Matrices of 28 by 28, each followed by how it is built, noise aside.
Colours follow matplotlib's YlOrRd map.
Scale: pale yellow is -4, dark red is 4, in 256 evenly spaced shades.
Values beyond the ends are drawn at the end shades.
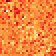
banded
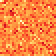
diagonal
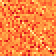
diagonal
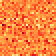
uneven rows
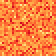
repeating rows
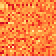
low rank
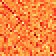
diagonal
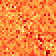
banded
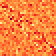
banded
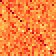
diagonal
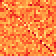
diagonal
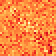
banded
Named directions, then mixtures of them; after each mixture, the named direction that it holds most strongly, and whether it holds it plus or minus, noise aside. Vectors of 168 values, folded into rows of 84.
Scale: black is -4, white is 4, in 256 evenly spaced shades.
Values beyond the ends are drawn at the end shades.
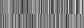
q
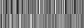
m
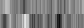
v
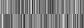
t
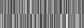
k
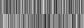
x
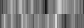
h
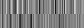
m, minus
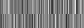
q, plus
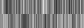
x, plus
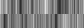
h, minus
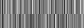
m, minus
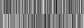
x, plus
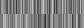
x, plus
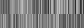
q, minus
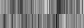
h, minus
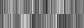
h, plus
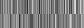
q, plus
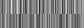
m, minus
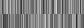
x, minus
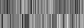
t, minus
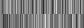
x, minus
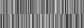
k, minus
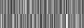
k, plus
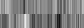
v, plus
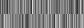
t, minus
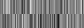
k, plus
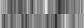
h, minus
